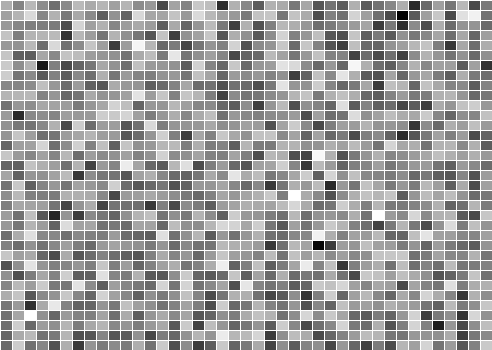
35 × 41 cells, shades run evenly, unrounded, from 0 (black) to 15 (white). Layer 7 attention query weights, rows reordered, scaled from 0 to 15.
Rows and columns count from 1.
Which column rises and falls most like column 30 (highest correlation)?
17
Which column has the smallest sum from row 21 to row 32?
39
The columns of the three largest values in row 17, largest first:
11, 16, 24
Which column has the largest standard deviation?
27
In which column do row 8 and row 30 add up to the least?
26
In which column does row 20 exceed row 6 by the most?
25
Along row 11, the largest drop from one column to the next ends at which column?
30
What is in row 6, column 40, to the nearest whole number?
6
